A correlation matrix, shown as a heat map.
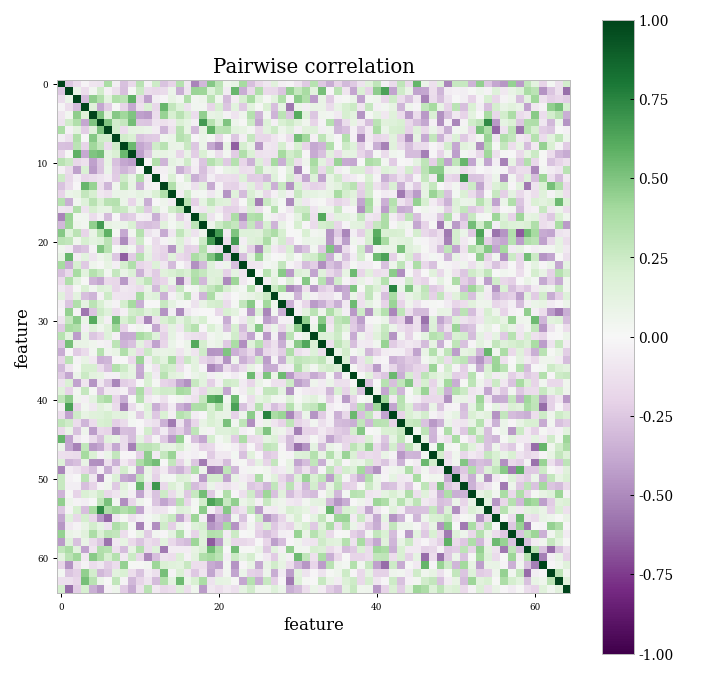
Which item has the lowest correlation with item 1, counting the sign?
64
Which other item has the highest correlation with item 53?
19
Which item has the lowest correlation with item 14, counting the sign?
43
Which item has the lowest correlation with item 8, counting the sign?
22
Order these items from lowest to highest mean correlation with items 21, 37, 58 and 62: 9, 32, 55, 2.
2, 32, 9, 55
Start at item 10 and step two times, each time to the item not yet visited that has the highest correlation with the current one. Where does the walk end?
12
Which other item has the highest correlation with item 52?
18
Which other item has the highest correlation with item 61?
46
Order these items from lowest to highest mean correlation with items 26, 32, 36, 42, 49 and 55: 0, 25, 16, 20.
0, 20, 16, 25
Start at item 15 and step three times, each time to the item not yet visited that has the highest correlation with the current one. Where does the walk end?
13
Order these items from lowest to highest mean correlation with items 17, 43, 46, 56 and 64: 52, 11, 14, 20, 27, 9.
9, 14, 20, 27, 11, 52
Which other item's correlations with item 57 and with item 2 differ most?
32
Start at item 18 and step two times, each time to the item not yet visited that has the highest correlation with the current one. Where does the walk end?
54
